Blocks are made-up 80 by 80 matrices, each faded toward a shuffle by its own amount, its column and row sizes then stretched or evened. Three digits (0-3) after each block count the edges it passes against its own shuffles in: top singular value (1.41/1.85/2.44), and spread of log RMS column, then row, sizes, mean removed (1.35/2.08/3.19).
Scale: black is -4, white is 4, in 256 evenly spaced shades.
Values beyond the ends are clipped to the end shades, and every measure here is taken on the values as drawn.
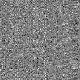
2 1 0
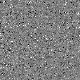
0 1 1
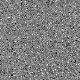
1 1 0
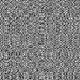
3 1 1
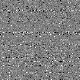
1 1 2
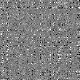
2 2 2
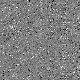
1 1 0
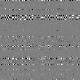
3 1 3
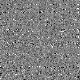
0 1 2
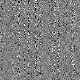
0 3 1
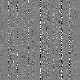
2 3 0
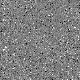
0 1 0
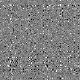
1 2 2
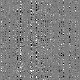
2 3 1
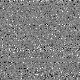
1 0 2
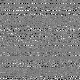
1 0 3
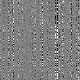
3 3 0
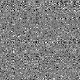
2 1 2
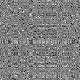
3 0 1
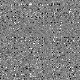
1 1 2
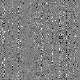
1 3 1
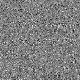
1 0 1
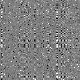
3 2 1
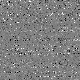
0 0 2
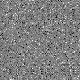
2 0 0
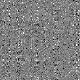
2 2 0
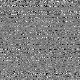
0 0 3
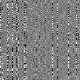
3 3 0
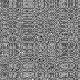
3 0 0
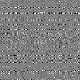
3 1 3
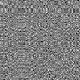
3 1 0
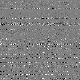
1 1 3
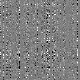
1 3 1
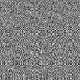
3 1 2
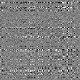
3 2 3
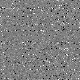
0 1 2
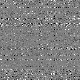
1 1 3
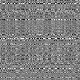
3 0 3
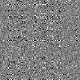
2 2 2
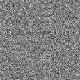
2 1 0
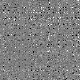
0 2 2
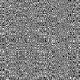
3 2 0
